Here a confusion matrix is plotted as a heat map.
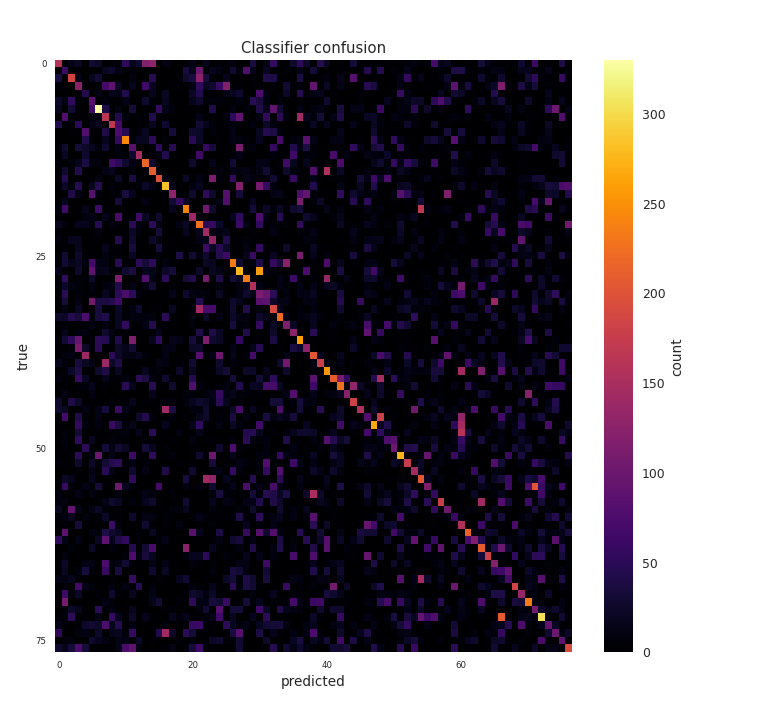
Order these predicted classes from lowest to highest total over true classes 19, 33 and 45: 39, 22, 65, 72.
72, 39, 65, 22
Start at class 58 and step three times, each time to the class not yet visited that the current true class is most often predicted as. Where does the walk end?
76
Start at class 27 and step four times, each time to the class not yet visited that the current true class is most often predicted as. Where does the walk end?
7
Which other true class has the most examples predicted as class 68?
60
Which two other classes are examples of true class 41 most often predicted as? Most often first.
48, 42
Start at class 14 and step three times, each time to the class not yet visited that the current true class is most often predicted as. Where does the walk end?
46
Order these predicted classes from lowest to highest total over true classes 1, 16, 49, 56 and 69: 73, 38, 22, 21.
22, 73, 21, 38
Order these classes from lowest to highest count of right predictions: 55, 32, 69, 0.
55, 69, 0, 32
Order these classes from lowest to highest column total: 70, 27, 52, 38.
52, 70, 27, 38
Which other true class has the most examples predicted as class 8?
3
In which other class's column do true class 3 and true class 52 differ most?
25
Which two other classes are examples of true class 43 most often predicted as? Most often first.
70, 35
